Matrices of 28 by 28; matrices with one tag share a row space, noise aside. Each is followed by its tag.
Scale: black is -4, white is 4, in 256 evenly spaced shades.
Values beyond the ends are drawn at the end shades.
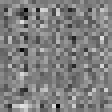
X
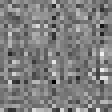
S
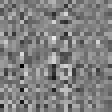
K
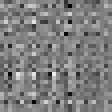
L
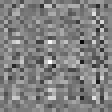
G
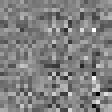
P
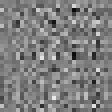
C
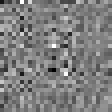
K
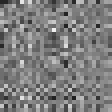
K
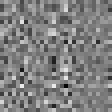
K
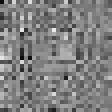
K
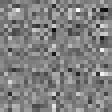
S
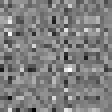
L
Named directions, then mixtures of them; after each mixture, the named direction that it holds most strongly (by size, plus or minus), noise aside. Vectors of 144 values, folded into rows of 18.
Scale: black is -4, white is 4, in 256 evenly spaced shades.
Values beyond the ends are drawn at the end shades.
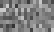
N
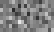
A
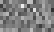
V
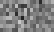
N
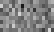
V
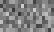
V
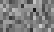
V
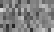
N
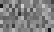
N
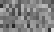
N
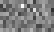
V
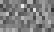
V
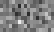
A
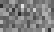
V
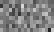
A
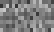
N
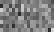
N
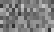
N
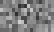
A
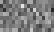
V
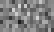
A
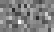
A
